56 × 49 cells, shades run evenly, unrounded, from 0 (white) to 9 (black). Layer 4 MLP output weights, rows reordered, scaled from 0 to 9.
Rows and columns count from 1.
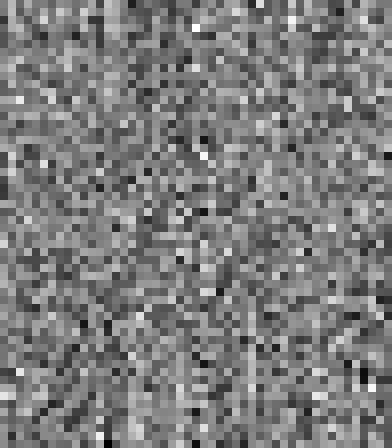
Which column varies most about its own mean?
26
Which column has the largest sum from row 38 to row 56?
14
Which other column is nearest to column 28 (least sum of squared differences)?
8
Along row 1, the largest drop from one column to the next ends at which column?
33
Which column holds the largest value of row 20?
49
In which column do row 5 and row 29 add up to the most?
10
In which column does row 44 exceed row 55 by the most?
35
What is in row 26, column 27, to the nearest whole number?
2
